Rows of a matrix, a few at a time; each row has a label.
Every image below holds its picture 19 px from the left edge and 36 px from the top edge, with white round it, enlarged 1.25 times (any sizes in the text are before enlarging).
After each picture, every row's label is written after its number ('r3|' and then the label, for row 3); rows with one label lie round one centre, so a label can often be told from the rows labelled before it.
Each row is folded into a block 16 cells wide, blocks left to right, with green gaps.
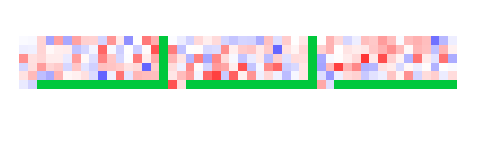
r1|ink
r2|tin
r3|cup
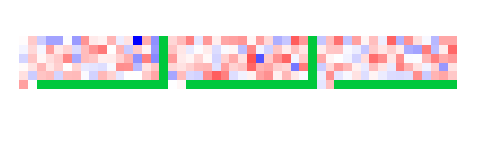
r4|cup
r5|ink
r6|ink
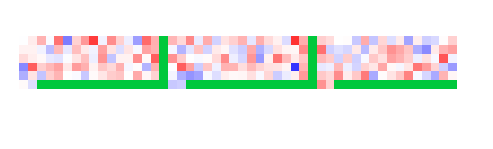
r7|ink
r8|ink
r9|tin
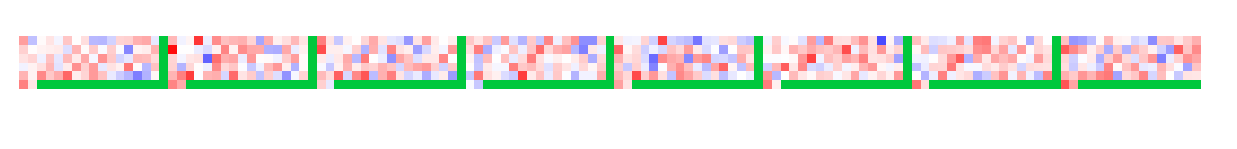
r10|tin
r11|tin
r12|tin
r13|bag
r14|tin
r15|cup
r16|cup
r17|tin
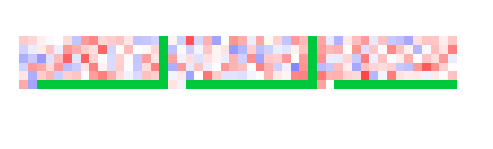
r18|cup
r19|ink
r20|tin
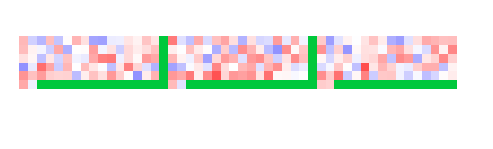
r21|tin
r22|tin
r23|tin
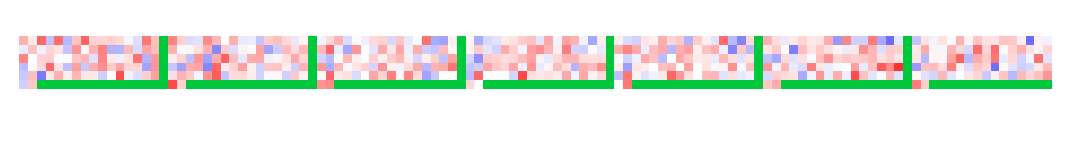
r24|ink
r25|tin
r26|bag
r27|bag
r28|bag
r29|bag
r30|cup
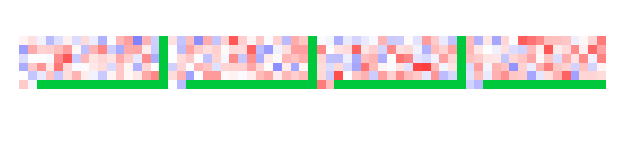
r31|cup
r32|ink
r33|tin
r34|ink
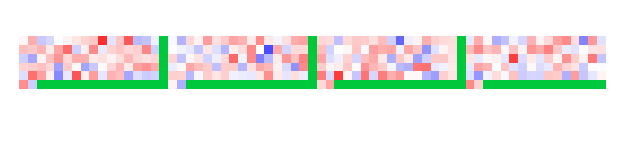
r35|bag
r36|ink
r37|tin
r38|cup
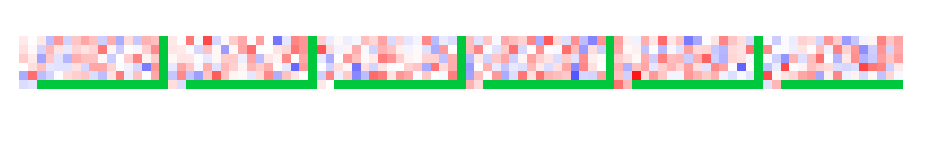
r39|ink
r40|ink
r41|bag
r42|bag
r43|tin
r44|tin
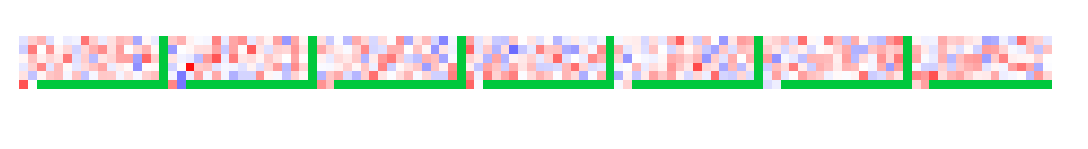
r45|cup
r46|cup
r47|bag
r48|tin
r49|ink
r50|ink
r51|tin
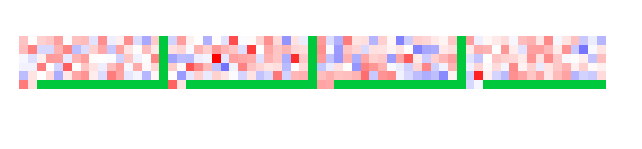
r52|bag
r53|cup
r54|tin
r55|bag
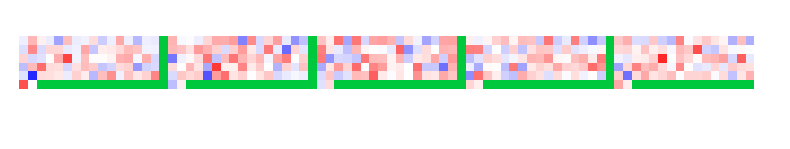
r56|cup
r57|bag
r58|ink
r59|bag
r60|cup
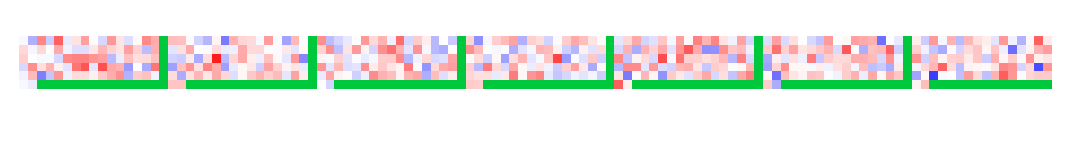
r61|ink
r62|cup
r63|bag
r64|tin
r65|cup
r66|cup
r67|ink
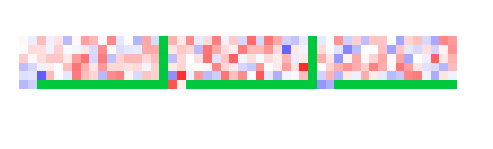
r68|ink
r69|bag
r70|ink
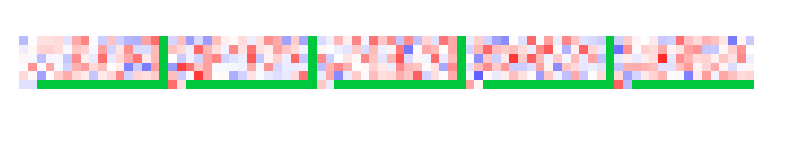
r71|ink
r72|cup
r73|ink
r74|cup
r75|cup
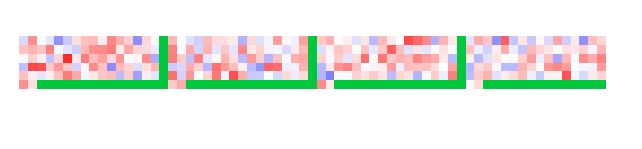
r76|cup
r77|tin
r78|cup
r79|ink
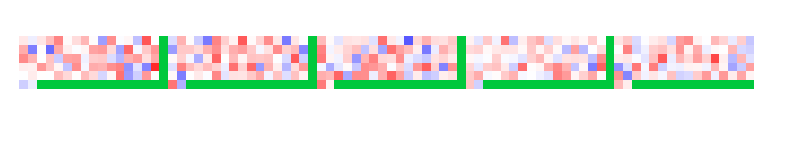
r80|ink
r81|cup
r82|tin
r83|ink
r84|cup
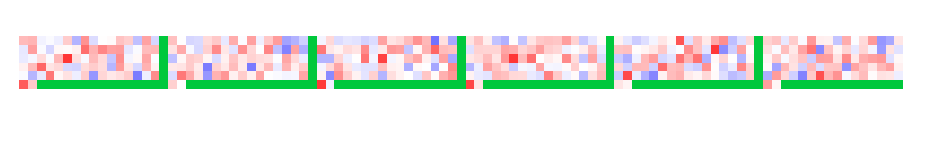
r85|cup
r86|bag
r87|cup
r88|cup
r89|bag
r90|bag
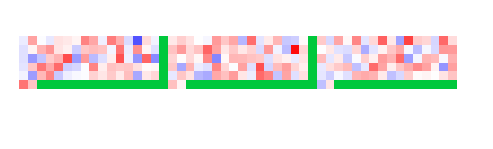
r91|cup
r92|bag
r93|ink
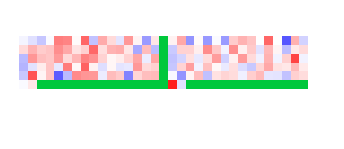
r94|bag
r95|cup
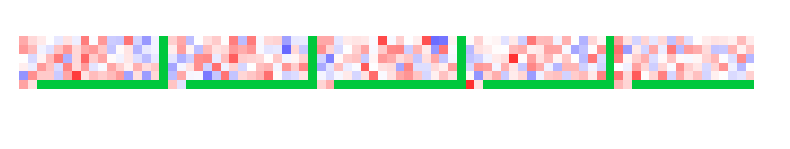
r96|bag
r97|bag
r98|bag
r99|cup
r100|tin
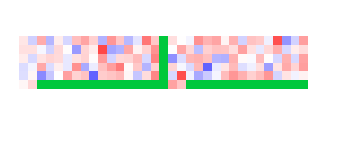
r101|ink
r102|bag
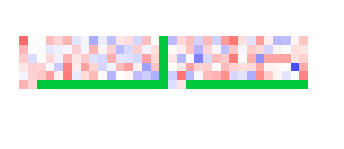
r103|tin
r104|ink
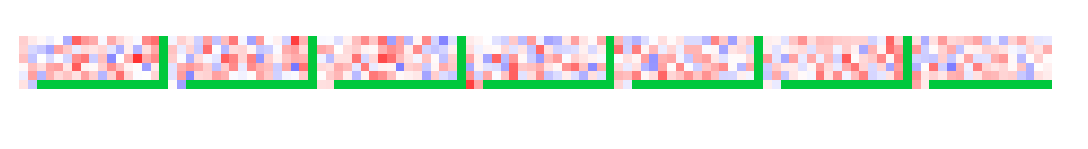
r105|ink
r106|ink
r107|bag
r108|tin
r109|tin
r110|ink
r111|tin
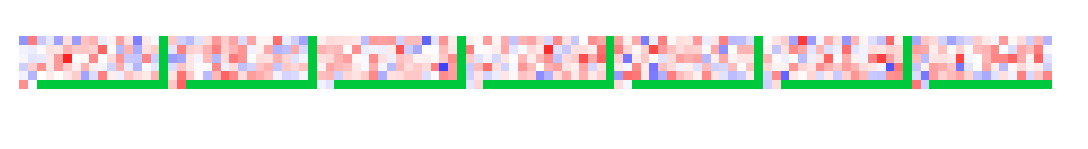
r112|cup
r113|bag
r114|ink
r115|ink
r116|bag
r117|ink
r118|cup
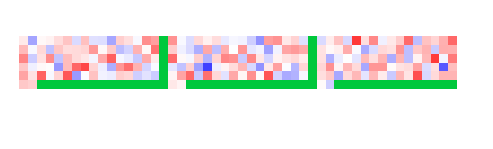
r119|tin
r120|tin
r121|ink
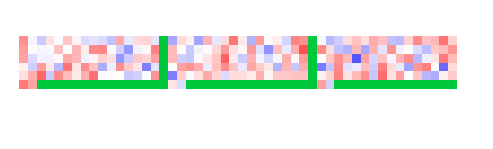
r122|tin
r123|ink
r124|tin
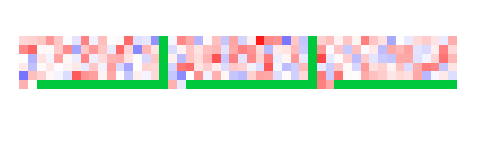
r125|bag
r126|cup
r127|tin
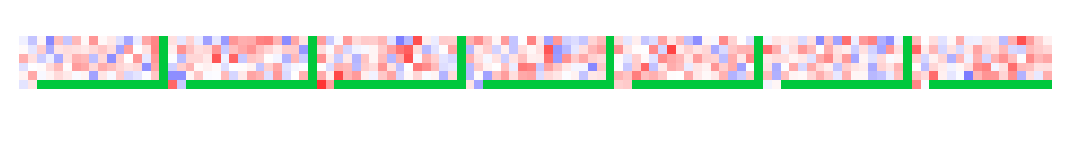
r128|ink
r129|cup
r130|tin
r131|ink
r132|tin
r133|bag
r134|tin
